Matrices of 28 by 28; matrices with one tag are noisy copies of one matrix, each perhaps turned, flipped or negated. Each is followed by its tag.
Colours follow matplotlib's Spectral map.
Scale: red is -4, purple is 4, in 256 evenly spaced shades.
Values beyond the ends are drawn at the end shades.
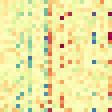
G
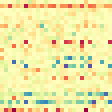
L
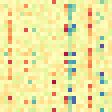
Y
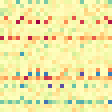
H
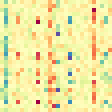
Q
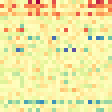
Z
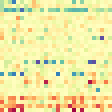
Z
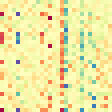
G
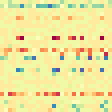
Q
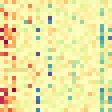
Z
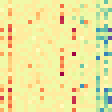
Z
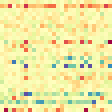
L
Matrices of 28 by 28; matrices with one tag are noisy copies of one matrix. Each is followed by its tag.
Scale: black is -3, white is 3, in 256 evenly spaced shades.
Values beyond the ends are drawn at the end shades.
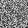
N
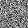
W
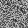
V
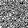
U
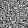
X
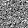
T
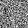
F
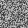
U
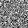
U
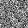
F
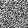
N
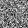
T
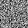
X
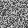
U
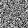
U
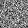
X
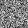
F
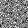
V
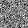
W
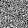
U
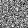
T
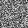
T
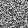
T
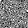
F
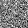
U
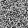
W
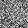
F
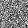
W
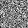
X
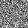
V
